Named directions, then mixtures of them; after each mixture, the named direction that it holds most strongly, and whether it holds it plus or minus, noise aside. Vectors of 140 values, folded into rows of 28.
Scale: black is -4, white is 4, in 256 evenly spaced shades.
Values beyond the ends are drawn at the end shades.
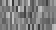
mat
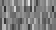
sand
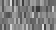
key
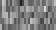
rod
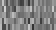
sand, minus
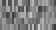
mat, minus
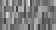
mat, plus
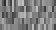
rod, minus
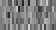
mat, minus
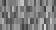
rod, minus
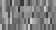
rod, plus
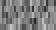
rod, minus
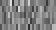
mat, plus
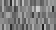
key, minus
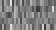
key, plus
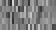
mat, minus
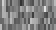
rod, plus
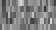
rod, minus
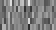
mat, plus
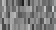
rod, plus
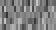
sand, minus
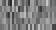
mat, minus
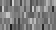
key, minus
